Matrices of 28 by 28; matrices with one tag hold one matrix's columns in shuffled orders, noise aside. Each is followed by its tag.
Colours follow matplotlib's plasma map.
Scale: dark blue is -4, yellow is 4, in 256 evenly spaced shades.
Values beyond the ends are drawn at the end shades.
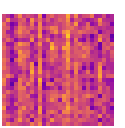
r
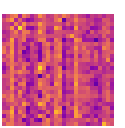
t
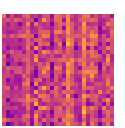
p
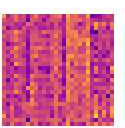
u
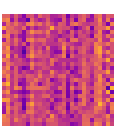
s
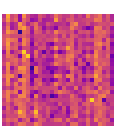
u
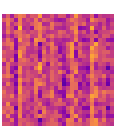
t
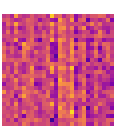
t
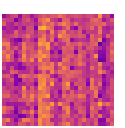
t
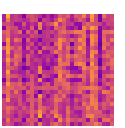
u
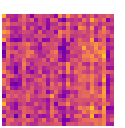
t
